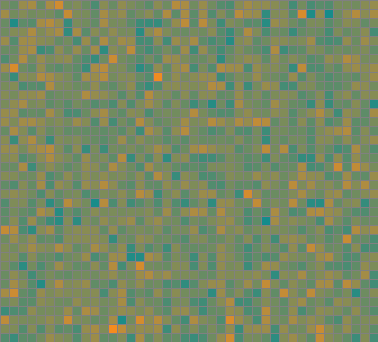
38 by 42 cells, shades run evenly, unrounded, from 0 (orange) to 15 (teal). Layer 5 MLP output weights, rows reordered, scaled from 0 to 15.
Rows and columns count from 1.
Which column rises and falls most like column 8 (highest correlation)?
33
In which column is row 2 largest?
37
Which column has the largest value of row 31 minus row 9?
18
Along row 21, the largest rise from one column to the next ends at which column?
6
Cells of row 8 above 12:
3
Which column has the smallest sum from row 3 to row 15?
21
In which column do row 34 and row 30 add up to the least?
16
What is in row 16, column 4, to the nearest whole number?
5
